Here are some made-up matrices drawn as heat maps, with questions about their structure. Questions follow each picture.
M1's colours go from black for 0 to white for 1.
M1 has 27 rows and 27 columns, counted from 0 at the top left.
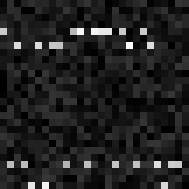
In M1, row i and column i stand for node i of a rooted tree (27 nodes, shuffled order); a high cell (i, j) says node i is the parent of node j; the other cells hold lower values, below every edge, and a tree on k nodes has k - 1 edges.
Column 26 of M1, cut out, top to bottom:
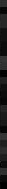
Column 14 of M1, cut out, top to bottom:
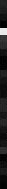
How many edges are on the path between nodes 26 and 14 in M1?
2
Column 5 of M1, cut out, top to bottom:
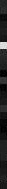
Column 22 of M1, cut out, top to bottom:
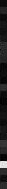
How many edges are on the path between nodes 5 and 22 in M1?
4
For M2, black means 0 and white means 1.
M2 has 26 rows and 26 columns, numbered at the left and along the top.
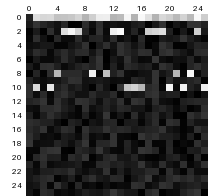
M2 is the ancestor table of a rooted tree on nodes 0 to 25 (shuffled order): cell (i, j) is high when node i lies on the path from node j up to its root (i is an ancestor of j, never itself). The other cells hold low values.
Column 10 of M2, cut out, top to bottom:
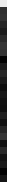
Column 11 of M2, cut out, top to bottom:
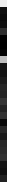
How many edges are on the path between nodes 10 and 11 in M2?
3
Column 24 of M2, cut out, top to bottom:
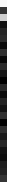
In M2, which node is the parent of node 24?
2
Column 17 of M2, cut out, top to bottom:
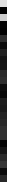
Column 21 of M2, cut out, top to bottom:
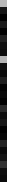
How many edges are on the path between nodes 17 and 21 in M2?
4
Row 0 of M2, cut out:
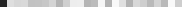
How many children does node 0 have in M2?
3
